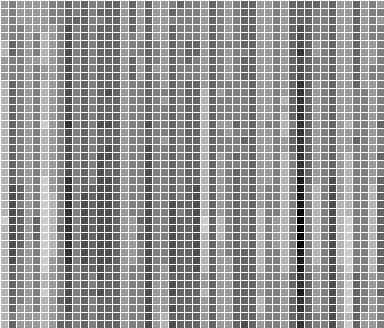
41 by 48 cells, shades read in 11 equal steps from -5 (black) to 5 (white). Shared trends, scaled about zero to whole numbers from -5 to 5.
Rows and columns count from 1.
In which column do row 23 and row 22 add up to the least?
38
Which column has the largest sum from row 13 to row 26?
6
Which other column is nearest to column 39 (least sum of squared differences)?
37
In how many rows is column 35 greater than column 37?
28
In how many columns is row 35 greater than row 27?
12
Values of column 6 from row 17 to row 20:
2 2 2 2
